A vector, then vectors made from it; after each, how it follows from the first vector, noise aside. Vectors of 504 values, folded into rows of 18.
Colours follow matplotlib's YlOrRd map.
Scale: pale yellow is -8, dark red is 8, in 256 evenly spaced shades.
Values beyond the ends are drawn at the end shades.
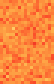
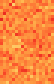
wrapped around.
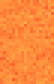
wrapped around, negated, shrunk.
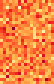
negated, scaled up.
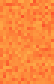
reversed, negated, shrunk.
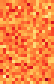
negated, scaled up.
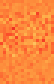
negated, partly zeroed.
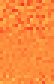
wrapped around, partly zeroed.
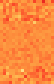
wrapped around, partly zeroed.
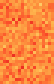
wrapped around.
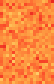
wrapped around.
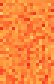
wrapped around.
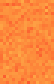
reversed, negated, shrunk.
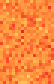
wrapped around.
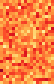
negated, scaled up.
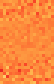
negated, partly zeroed.
